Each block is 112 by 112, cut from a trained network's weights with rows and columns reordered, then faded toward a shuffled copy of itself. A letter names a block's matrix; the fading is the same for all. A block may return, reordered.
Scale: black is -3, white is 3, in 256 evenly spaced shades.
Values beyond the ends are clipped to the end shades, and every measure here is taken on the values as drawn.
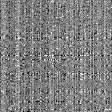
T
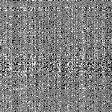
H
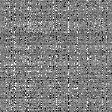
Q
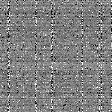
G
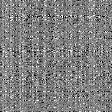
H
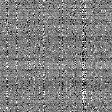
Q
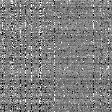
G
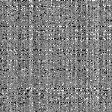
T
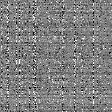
Q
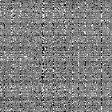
Q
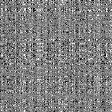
H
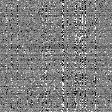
G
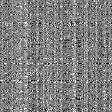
T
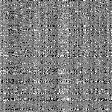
H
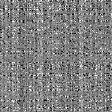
H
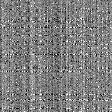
T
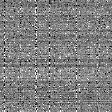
G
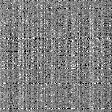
T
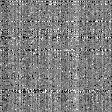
T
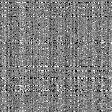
T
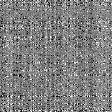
H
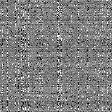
Q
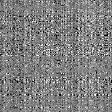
H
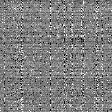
Q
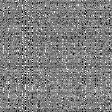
Q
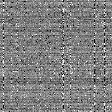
G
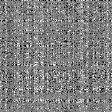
H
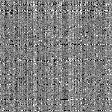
T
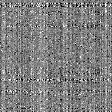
T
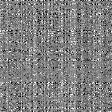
H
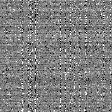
Q
